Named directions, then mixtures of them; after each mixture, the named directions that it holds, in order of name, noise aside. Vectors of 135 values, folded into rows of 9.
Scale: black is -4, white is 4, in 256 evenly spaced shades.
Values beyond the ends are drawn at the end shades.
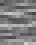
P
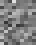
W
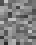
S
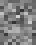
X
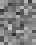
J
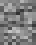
P, X.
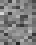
S, W, X.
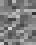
J, P, W.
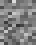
W.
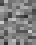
S.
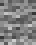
J, P, S.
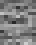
P, X.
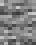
P, S.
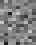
S, W.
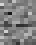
P, W.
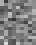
S.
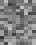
J, S.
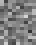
S.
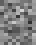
X.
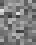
J, S.
